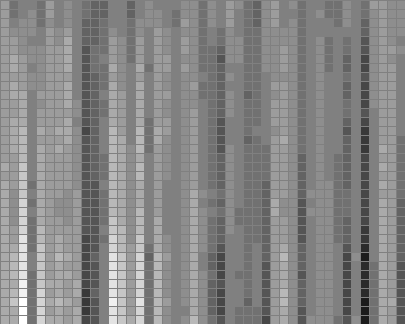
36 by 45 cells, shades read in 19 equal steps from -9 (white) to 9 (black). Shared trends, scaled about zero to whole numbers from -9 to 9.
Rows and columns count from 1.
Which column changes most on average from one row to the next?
2
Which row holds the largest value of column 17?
29
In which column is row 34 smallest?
3
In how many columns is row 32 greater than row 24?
13
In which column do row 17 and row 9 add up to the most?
41
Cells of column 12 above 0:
19
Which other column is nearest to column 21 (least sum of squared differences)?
33
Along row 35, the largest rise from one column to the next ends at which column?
4
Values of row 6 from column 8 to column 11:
-3 0 3 1
